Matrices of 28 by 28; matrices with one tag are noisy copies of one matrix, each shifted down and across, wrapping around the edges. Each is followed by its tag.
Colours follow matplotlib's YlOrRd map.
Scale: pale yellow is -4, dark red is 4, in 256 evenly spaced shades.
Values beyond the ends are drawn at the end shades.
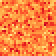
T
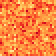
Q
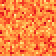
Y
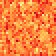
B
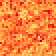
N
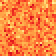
B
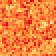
N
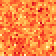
B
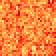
B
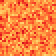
T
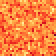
T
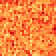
Q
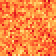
B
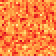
Y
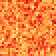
Q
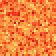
T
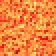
Q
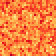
Y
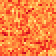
N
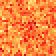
B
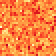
N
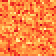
T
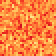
Y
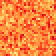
T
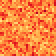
T
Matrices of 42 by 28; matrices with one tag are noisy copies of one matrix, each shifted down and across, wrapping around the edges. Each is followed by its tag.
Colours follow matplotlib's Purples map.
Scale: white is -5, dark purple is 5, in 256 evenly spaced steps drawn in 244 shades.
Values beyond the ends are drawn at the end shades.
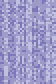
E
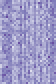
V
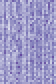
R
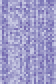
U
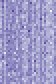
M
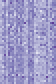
U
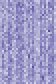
E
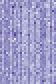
R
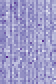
R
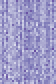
M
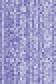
M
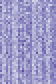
E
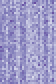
U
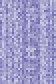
V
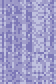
U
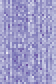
M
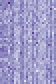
M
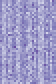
E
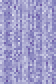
E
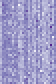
M
